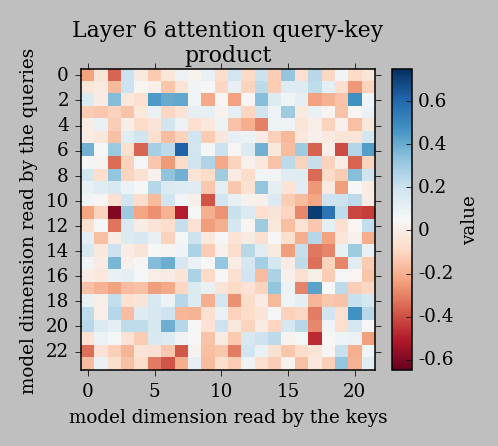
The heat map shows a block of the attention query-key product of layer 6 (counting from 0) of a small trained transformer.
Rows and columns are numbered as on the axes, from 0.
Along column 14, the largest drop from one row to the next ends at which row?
18
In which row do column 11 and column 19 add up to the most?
11
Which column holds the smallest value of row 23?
6
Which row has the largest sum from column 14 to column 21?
17
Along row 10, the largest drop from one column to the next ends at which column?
9
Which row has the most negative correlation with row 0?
19
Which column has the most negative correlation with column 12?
15
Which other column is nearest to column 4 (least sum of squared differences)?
1
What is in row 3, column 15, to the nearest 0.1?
0.3
